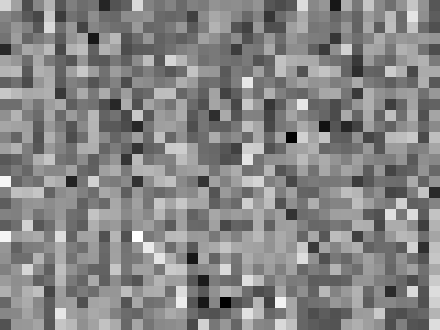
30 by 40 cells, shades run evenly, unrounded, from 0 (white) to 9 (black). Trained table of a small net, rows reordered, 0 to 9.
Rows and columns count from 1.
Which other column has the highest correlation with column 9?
24
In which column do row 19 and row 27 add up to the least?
17
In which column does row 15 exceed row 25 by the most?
21
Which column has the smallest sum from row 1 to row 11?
5
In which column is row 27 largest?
36
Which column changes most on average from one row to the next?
13
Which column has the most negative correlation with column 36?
35
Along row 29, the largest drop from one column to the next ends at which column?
6
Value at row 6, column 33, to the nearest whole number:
7
